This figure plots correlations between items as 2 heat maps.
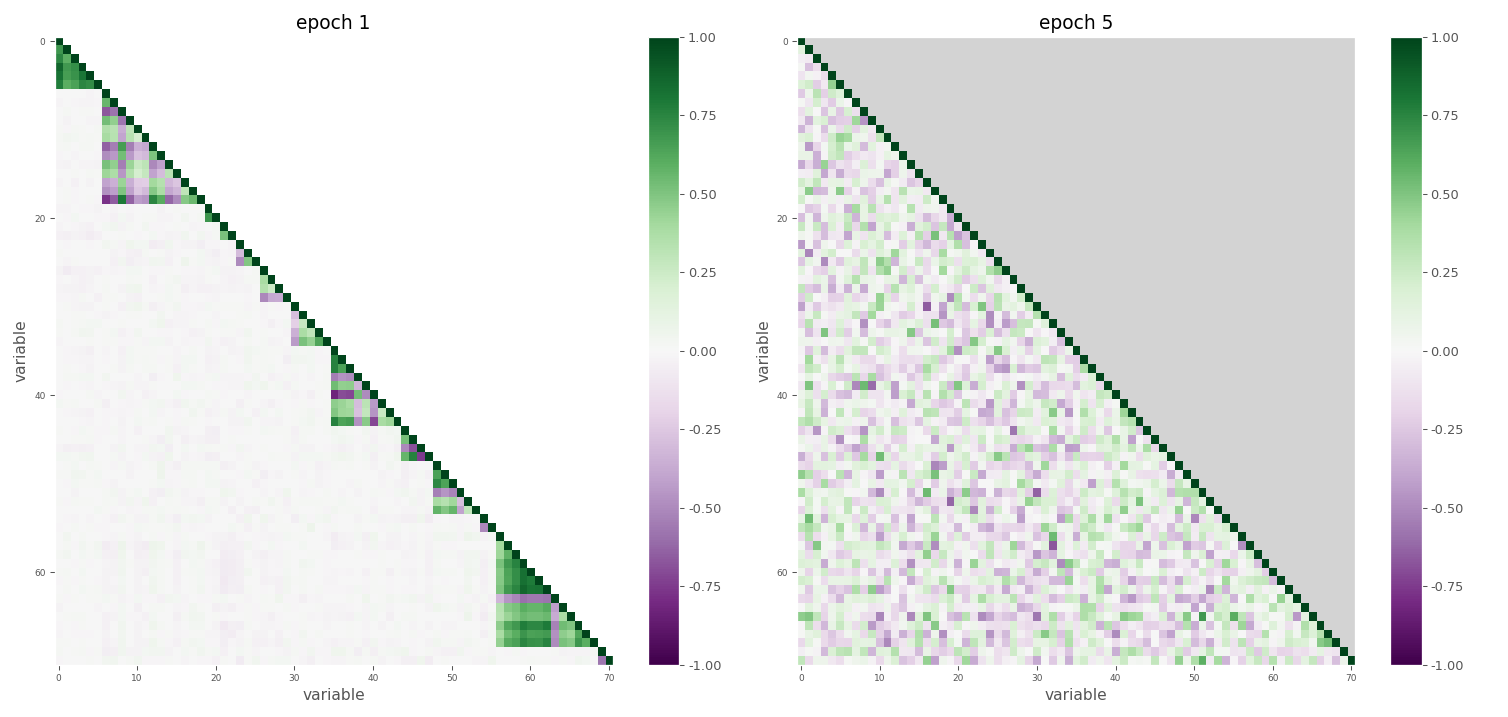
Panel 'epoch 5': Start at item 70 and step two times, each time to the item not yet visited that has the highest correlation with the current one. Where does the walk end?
65
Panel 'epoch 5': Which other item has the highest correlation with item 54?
1
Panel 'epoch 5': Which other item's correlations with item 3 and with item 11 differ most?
25
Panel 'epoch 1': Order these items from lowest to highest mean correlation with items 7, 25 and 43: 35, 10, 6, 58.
58, 10, 6, 35
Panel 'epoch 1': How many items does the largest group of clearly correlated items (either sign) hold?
13
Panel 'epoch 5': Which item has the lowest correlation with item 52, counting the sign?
19
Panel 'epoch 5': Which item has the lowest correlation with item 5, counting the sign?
45
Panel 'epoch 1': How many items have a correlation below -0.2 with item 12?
7
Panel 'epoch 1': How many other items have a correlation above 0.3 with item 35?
6
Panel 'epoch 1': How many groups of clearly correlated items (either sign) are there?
13
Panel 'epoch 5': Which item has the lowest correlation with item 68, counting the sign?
11
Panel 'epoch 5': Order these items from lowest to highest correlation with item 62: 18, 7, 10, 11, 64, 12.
10, 11, 18, 12, 64, 7
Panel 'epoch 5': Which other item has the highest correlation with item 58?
16
